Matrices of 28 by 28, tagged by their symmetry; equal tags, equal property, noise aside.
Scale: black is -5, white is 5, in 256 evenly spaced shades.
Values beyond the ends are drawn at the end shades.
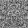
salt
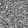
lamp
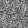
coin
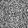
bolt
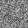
lamp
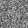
coin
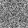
salt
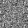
coin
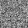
salt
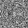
bolt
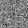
lamp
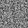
coin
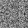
bolt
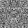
salt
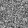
coin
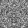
salt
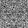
salt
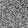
lamp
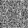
bolt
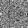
bolt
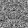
salt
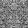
salt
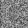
bolt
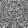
salt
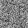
coin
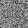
bolt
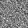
coin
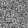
lamp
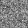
coin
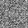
bolt
